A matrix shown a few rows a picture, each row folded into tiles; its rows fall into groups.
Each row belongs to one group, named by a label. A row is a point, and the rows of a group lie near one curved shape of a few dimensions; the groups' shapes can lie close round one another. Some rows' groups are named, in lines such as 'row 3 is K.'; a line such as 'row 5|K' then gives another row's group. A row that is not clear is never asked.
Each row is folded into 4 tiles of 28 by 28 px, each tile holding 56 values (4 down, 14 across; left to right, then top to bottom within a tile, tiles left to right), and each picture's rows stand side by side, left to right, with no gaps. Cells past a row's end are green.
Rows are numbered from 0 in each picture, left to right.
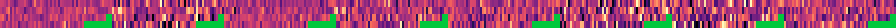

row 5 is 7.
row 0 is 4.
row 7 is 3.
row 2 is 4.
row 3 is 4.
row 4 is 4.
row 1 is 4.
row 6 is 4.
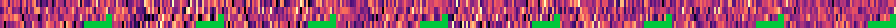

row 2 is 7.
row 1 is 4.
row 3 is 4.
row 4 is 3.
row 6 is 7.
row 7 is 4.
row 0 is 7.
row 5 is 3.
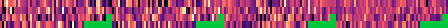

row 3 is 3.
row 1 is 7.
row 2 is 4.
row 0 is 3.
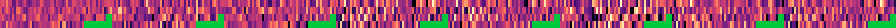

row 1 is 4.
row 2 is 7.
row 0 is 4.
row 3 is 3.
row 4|3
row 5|4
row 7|3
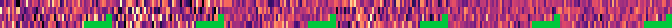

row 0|4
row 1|3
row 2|4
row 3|3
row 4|4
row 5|4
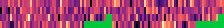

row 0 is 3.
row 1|4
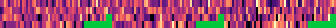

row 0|7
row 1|7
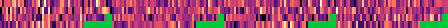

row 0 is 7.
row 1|7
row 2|7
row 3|4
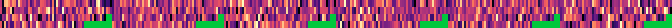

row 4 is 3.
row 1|3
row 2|3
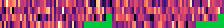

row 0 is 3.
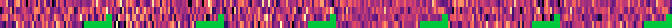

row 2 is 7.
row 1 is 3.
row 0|7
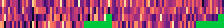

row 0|4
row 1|3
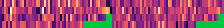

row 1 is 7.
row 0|7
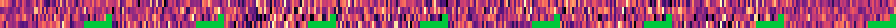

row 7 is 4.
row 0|4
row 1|7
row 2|4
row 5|3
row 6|4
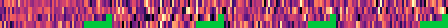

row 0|3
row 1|4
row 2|7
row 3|7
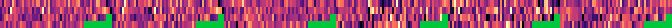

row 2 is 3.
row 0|7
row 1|7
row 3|4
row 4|3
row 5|4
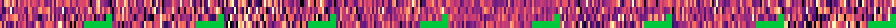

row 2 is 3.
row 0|3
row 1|7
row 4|4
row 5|4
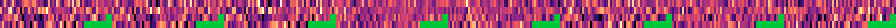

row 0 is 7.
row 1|7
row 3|4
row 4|3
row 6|7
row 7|4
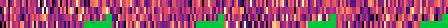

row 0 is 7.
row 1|3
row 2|4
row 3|4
